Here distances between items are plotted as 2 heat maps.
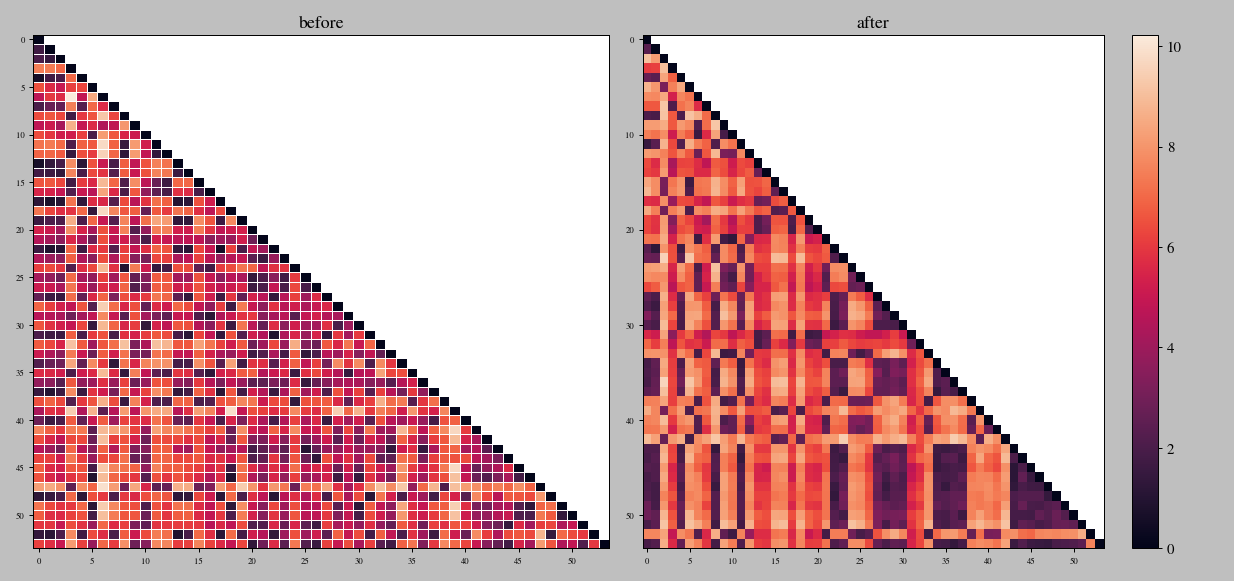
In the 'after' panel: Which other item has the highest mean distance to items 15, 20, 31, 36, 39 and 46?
9
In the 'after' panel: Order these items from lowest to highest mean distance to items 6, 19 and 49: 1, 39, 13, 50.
13, 1, 50, 39
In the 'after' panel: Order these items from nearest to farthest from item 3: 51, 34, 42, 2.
34, 51, 42, 2
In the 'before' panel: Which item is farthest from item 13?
47
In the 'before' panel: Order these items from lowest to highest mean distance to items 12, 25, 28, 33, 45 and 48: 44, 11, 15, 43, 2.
43, 2, 44, 15, 11
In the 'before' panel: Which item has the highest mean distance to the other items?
6
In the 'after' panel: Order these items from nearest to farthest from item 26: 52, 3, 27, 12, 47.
52, 12, 3, 27, 47
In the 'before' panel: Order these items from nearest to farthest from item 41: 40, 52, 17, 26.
26, 40, 17, 52
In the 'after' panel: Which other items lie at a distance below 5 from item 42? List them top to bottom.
2, 5, 15, 16, 18, 39
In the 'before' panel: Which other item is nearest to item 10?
30
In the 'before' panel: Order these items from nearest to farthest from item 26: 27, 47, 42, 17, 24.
42, 17, 27, 24, 47
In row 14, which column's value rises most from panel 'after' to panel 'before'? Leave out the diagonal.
32
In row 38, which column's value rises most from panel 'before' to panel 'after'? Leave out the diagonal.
8
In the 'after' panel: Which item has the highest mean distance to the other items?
2
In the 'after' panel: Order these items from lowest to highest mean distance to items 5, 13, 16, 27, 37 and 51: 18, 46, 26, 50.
46, 50, 18, 26
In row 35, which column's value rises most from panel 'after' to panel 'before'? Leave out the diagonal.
53
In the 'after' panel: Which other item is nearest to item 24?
6
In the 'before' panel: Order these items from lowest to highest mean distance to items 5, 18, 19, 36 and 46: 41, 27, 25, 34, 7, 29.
25, 41, 27, 29, 7, 34
